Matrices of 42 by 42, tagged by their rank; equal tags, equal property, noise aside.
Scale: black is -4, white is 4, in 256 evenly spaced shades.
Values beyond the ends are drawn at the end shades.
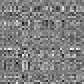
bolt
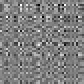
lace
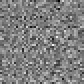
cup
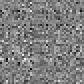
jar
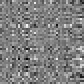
lace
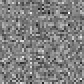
jar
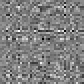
bolt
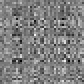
lace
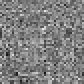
cup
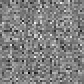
cup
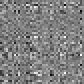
lace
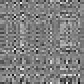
lace
